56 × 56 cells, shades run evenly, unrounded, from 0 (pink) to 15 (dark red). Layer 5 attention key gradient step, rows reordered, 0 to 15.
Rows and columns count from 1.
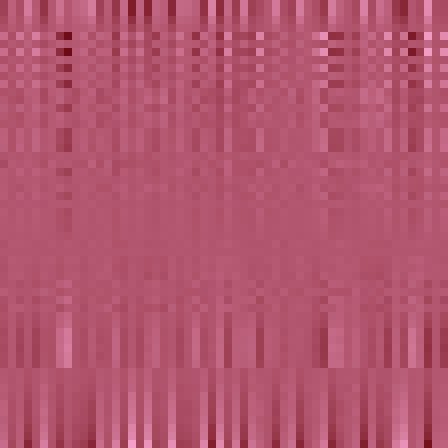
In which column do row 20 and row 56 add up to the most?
54
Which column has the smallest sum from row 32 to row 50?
9
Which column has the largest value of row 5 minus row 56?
28
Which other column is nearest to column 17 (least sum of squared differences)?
22
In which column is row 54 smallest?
17
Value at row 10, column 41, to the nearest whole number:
8
